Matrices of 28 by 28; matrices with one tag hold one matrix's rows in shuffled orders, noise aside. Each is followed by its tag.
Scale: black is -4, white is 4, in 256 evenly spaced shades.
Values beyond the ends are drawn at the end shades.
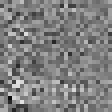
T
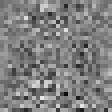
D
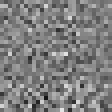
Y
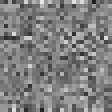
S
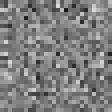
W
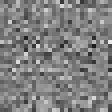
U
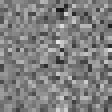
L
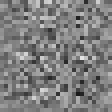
D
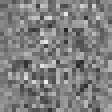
D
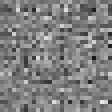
U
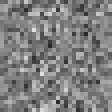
D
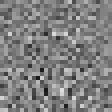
Y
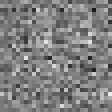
U
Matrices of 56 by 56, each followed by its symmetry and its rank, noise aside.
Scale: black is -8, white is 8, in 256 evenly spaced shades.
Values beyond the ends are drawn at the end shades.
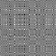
antisymmetric, rank two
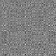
no symmetry, rank three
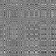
no symmetry, rank two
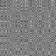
no symmetry, rank two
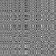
no symmetry, rank two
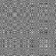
symmetric, rank two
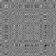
symmetric, rank three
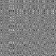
no symmetry, rank three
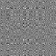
no symmetry, rank three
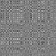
symmetric, rank two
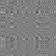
no symmetry, rank three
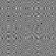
antisymmetric, rank two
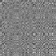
symmetric, rank three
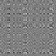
no symmetry, rank two
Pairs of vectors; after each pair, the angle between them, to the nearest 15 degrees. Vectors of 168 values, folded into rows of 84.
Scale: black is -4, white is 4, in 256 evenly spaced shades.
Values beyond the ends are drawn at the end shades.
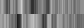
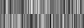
120 degrees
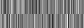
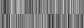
30 degrees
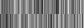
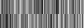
15 degrees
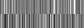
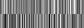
30 degrees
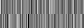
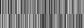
135 degrees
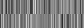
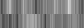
90 degrees
